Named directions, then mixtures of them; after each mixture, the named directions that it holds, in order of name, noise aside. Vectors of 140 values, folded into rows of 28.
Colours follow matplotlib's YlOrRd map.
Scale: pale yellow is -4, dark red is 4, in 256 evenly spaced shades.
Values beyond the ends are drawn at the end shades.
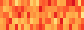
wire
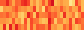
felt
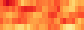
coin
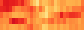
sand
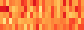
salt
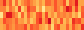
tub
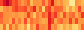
coin, felt.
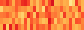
felt.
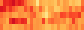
sand.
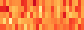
salt.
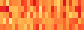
salt.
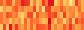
felt.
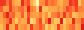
sand, tub, wire.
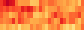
coin, sand, wire.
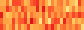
tub, wire.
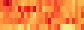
coin, tub.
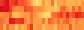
sand.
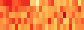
felt, sand, wire.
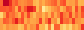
coin, sand, tub.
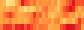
coin.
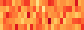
felt, tub, wire.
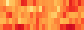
coin, salt.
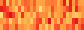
salt, tub.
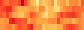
coin, sand.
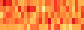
coin, tub.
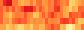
coin.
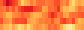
coin.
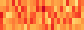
tub.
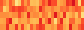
wire.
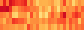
salt, sand.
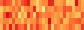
felt, tub.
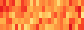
salt, sand, wire.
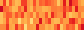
salt, tub, wire.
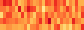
coin, tub.
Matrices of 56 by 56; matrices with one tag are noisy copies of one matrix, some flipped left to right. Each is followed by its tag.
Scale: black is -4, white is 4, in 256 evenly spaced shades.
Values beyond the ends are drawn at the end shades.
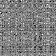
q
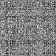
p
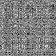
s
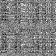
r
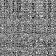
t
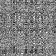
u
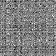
q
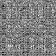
s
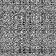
u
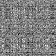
s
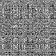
s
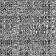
p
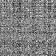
t
